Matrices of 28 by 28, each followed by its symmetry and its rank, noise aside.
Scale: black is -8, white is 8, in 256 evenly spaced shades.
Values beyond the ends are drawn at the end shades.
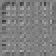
symmetric, rank two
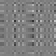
no symmetry, rank one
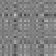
symmetric, rank one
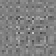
symmetric, rank two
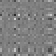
symmetric, rank one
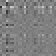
antisymmetric, rank two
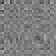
symmetric, rank two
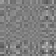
symmetric, rank two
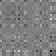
symmetric, rank two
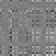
no symmetry, rank two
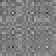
symmetric, rank three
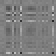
symmetric, rank one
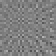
no symmetry, rank two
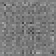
symmetric, rank three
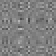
antisymmetric, rank two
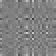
no symmetry, rank two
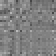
no symmetry, rank three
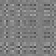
no symmetry, rank one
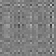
no symmetry, rank one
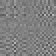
antisymmetric, rank two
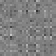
symmetric, rank two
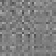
no symmetry, rank two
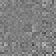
symmetric, rank three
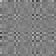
symmetric, rank one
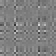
no symmetry, rank one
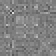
symmetric, rank three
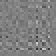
no symmetry, rank two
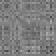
symmetric, rank two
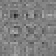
symmetric, rank two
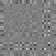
antisymmetric, rank two
